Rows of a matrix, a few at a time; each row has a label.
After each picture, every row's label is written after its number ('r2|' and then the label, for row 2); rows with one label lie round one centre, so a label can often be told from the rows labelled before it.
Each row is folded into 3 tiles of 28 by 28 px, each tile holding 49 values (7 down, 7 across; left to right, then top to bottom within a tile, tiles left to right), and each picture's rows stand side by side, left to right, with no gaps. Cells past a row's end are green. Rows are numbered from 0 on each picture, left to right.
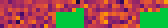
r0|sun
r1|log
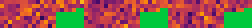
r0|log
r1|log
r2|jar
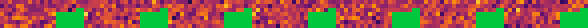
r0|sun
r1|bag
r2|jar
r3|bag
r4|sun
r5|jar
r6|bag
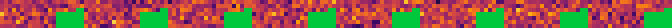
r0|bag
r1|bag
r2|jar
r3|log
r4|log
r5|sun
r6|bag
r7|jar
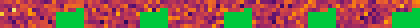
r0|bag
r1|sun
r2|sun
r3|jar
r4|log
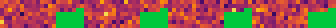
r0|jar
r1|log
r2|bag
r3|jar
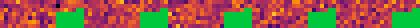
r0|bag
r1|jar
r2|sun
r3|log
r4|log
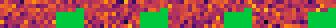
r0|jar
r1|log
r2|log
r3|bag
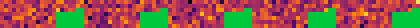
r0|log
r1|jar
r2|jar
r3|sun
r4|log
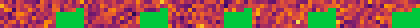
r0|log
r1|log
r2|bag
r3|jar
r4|jar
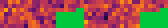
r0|bag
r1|jar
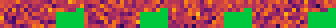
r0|bag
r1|sun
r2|log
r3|bag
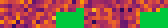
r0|log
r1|sun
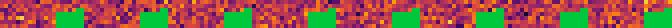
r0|sun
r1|log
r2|jar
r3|sun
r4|jar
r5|sun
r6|jar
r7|log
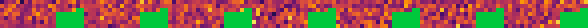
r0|jar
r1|log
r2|sun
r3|jar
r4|bag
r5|jar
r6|log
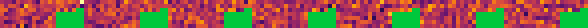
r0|log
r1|log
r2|bag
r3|sun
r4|sun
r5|jar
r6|bag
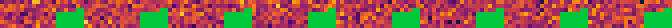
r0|jar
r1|jar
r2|bag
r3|log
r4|jar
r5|log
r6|log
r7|jar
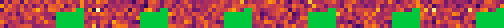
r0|jar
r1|bag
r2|bag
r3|log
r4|bag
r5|bag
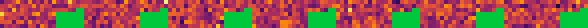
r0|bag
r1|log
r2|bag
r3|bag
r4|bag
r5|log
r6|bag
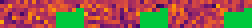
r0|jar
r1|sun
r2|jar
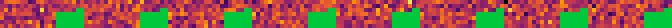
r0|bag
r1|jar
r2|bag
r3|bag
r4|bag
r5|bag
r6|jar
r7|jar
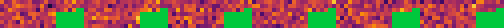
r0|sun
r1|sun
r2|sun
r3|log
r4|bag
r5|jar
